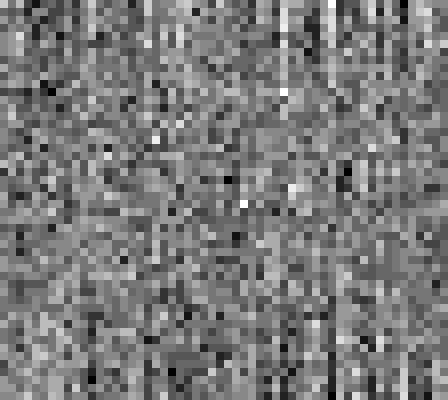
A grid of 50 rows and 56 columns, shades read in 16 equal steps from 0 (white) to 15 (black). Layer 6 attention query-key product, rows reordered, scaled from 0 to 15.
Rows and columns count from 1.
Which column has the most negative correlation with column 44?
46
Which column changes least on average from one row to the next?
32
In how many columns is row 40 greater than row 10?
23
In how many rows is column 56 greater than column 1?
26
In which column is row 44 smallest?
48
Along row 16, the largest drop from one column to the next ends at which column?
21
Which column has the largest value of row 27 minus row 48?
35
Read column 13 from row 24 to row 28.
6 8 8 9 6
